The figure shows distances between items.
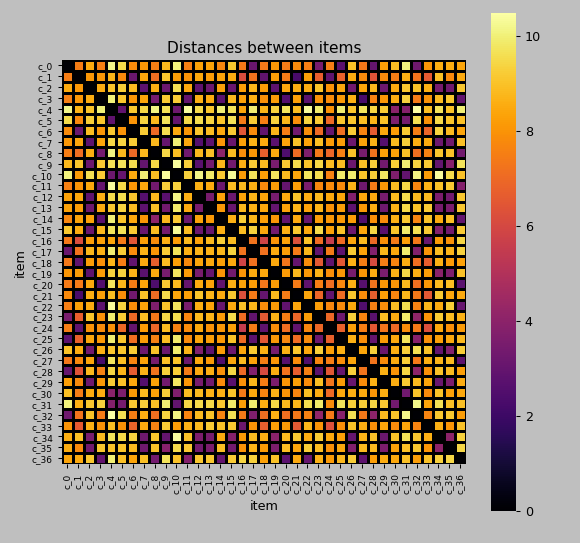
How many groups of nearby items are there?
6
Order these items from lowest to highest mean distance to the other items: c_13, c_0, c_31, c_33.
c_13, c_0, c_33, c_31
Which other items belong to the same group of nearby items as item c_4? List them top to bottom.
c_5, c_10, c_30, c_31
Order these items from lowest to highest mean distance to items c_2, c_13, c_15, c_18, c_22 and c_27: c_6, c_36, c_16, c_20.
c_20, c_36, c_6, c_16
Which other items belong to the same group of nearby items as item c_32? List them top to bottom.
c_0, c_17, c_23, c_25, c_28
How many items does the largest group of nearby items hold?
11
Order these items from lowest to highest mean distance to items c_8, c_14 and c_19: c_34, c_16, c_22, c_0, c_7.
c_22, c_7, c_34, c_0, c_16
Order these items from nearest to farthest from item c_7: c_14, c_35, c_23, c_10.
c_35, c_14, c_23, c_10
